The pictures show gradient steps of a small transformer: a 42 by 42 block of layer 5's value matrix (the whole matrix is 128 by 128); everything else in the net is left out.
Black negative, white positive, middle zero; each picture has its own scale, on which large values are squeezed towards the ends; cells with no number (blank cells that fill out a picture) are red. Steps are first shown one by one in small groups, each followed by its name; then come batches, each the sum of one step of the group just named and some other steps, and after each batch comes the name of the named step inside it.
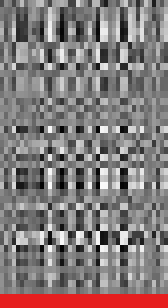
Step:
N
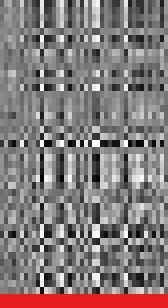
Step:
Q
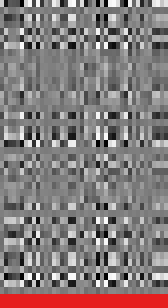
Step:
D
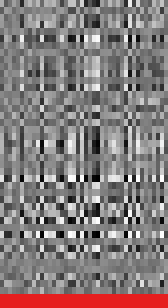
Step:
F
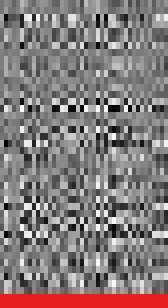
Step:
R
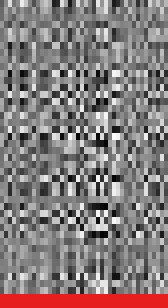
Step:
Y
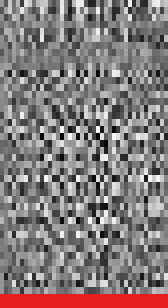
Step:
Y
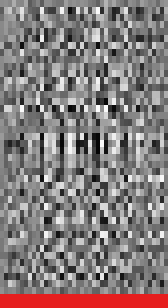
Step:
F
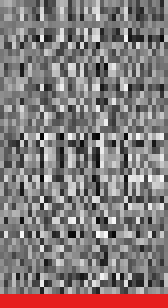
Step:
Q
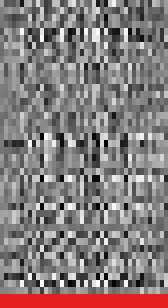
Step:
D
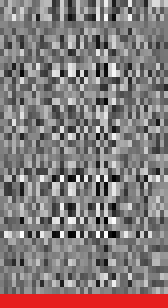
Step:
Y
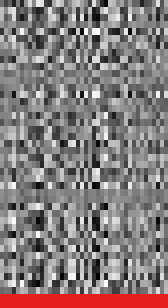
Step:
D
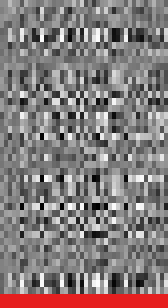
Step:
Y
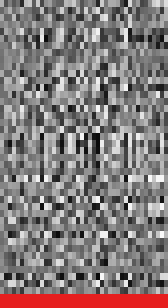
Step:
F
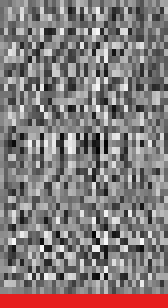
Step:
F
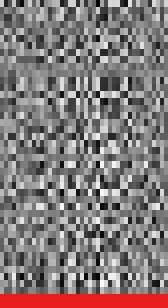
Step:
D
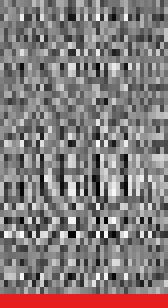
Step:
N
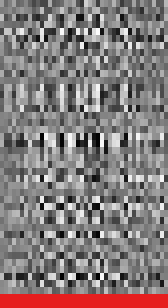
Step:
F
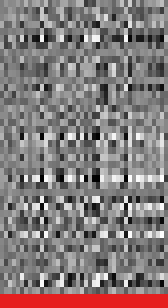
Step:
F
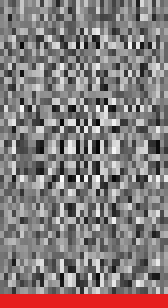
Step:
Y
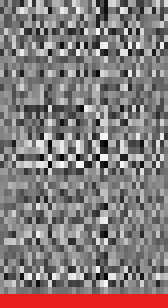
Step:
D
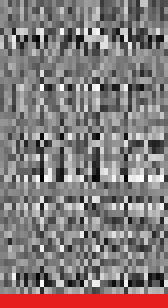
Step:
Q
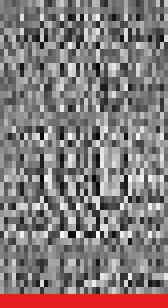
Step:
N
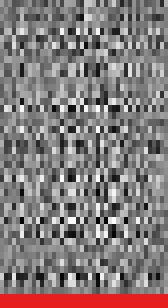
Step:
R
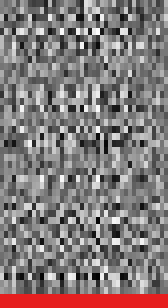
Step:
R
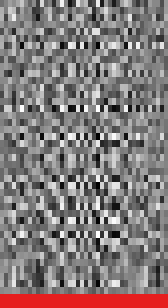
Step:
R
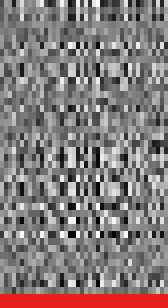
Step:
N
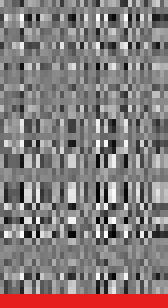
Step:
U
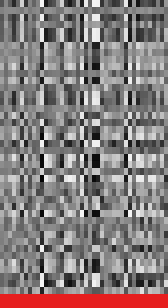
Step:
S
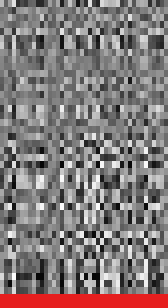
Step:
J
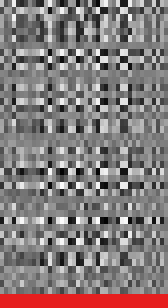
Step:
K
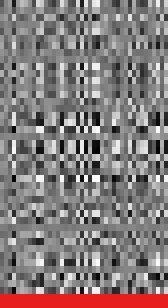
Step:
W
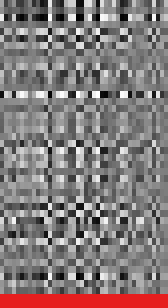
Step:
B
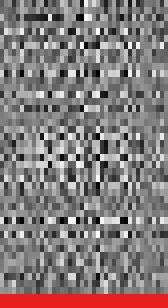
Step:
B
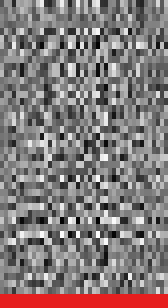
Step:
W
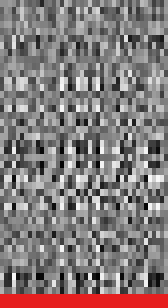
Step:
J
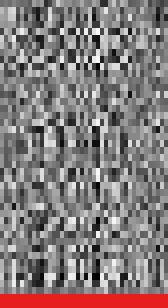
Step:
J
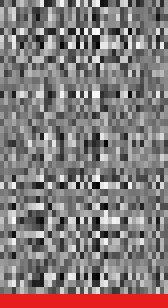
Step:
W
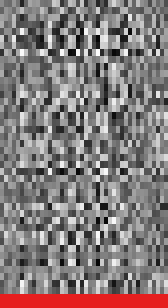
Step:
K
